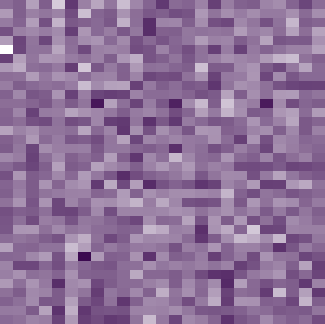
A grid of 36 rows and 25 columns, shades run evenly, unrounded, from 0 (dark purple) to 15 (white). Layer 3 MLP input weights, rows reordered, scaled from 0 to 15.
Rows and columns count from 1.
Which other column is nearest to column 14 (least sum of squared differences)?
13
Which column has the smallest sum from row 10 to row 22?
3
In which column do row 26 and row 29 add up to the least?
7
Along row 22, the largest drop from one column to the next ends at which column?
19
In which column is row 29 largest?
6
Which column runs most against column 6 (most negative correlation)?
5
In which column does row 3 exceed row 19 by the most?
23
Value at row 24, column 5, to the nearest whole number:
4
